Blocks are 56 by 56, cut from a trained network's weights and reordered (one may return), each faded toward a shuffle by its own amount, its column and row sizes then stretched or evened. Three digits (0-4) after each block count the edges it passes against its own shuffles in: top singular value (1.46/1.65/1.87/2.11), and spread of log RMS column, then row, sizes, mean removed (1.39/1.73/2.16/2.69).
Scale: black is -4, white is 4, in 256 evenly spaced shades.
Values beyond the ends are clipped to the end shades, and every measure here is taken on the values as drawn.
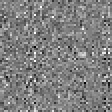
3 3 2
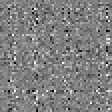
0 3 3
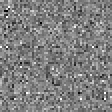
1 1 2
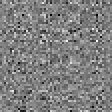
4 3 3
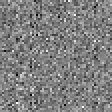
1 2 1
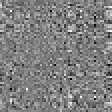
4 3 3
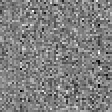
0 2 0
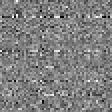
4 1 3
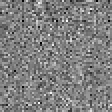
1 1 1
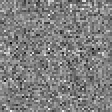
0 1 2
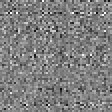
2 1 3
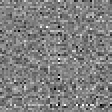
3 2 3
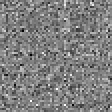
2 2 3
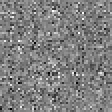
1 3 2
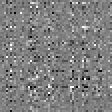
1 4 3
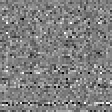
2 1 4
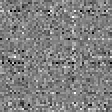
2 2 3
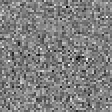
2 1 1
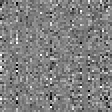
2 4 1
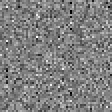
2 2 0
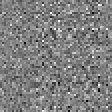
3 3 1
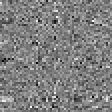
3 1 3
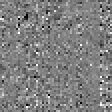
0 4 2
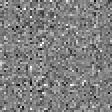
1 3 1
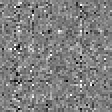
1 3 2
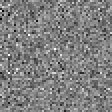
1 0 1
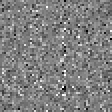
0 2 1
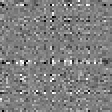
4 3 4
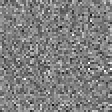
3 1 1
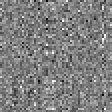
3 3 1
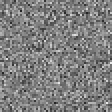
2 0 1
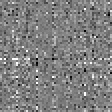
1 4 2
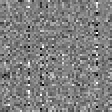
3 3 2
